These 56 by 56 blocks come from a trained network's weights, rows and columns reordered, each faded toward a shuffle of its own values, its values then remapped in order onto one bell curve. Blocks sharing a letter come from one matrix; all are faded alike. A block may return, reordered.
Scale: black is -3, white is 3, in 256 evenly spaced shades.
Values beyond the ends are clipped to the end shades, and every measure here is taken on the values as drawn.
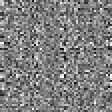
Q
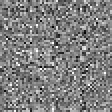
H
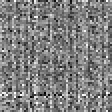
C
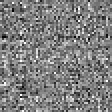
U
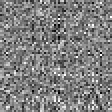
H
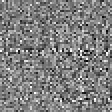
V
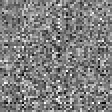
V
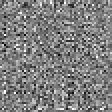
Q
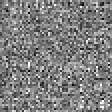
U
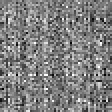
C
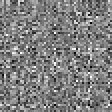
Q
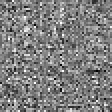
U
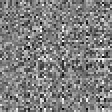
H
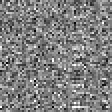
H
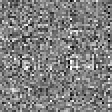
H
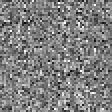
U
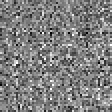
Q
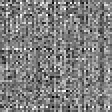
C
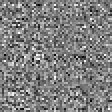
V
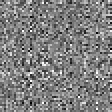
H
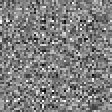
Q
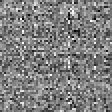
U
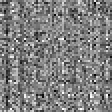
C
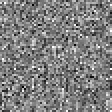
H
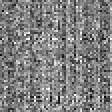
C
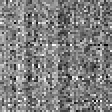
C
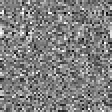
V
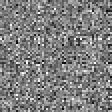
Q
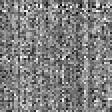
C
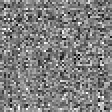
U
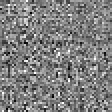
U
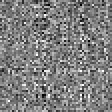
H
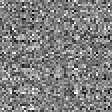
Q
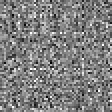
H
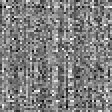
C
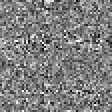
V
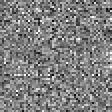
V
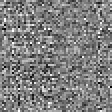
U
